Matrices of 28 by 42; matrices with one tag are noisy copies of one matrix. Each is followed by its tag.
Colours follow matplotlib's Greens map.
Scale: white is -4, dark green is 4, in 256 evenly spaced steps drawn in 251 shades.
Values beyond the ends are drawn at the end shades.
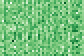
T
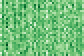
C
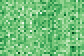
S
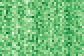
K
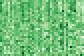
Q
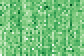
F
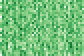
C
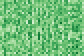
T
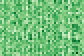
T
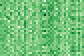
S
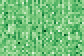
T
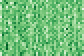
C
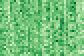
Q
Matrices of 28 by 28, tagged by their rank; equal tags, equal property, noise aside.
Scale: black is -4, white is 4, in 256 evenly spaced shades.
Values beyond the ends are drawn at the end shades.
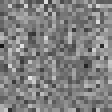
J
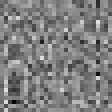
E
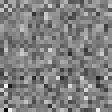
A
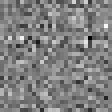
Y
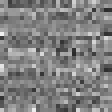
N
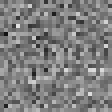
J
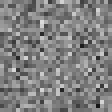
J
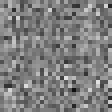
Y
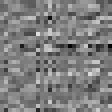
N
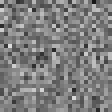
A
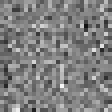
Y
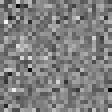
A
